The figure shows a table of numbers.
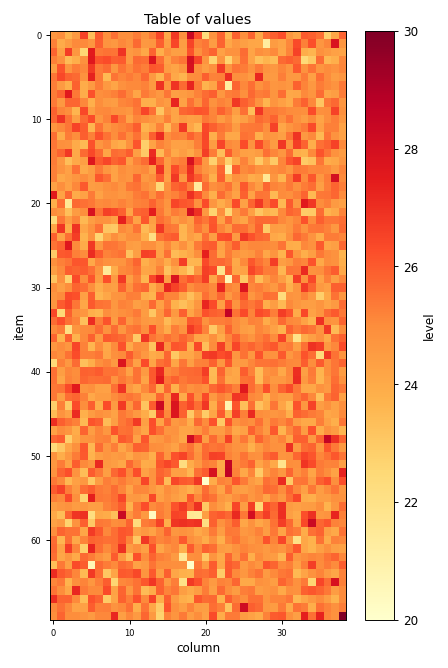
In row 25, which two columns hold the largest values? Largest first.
2, 5
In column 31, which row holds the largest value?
49
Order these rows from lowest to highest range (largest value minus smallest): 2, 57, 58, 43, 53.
43, 2, 58, 53, 57
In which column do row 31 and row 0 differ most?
18
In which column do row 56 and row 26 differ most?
20
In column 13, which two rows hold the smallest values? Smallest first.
57, 24
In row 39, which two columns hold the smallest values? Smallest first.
0, 4
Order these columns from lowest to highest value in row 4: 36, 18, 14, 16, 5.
16, 36, 14, 5, 18
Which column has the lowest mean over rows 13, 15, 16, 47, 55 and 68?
23
